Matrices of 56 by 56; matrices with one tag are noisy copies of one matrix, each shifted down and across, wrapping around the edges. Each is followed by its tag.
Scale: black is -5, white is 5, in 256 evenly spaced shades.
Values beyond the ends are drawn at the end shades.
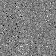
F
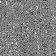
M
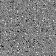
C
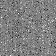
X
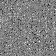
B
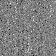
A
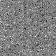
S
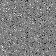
S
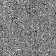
X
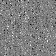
A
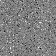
F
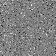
F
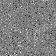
B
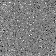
F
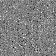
B
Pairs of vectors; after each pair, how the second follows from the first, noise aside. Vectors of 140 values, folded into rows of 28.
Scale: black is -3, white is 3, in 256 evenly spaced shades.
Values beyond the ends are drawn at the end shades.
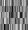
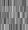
negated, shrunk.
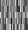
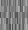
negated, shrunk.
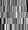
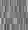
negated, shrunk.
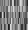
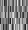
shuffled.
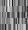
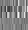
negated, partly zeroed.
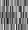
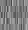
reversed, shrunk.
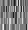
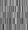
negated, shrunk.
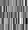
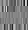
negated, partly zeroed.
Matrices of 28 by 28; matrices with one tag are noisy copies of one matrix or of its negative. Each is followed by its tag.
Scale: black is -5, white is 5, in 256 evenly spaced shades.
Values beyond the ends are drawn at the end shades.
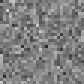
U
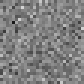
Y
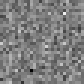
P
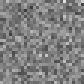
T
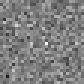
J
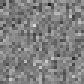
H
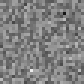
P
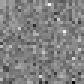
H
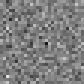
J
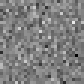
U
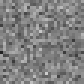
U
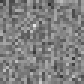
H
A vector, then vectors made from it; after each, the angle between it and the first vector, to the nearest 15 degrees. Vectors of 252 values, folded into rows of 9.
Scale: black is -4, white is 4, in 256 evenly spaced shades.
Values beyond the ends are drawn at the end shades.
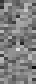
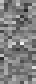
150 degrees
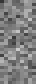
45 degrees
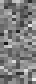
120 degrees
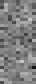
45 degrees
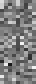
135 degrees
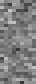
135 degrees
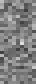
150 degrees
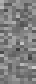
150 degrees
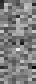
30 degrees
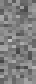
120 degrees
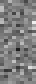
120 degrees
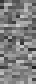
30 degrees
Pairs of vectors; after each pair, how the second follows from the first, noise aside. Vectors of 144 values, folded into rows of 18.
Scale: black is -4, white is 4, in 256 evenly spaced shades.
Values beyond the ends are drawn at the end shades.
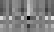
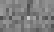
negated, shrunk.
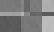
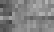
reversed, negated, shrunk.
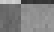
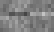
wrapped around, negated, shrunk.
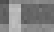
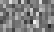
shuffled.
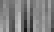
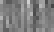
reversed, negated, shrunk.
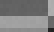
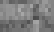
wrapped around, shrunk.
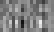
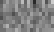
wrapped around, shrunk.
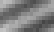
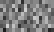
shuffled.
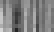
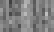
wrapped around, negated, shrunk.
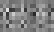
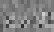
partly zeroed.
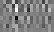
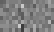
wrapped around, negated, shrunk.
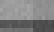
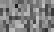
shuffled.
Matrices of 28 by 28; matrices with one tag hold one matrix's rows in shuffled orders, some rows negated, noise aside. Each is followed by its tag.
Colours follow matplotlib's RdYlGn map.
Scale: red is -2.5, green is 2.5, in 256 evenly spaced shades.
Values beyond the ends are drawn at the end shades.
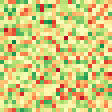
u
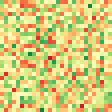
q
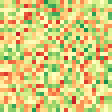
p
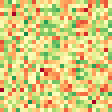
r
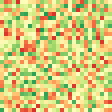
q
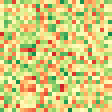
q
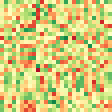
q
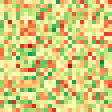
q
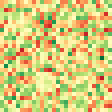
u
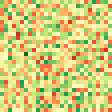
r
